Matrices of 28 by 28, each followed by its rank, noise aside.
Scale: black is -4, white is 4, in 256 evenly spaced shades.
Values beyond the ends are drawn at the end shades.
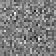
eight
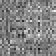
four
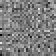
six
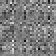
four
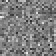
eight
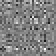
three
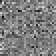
six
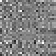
three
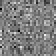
four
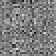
six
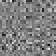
four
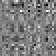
four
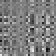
two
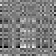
two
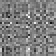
three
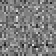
six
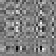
two
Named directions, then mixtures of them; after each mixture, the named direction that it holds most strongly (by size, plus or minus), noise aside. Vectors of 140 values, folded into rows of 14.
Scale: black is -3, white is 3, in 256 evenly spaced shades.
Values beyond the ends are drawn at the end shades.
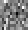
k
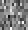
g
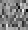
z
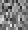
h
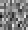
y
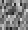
g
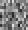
y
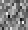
g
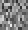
h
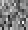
g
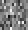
g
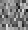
z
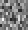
h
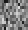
k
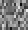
z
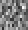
h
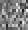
z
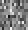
g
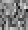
z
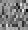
z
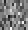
g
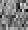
z
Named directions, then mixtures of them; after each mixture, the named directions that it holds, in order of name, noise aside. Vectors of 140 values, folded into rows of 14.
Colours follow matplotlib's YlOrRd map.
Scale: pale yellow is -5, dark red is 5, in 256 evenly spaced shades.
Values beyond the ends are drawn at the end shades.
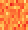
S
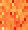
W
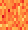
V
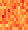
V.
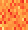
S, V, W.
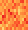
V, W.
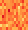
V.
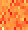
S, V, W.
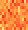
S, V, W.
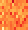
W.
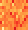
W.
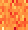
S, W.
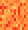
S, V.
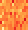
W.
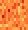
V.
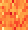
W.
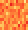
S.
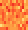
S, V, W.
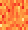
S, V.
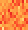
S, V, W.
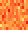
S, V.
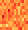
V.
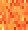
S, V, W.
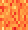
S, V, W.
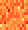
S, V.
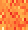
S, V, W.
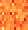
W.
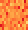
S, V.
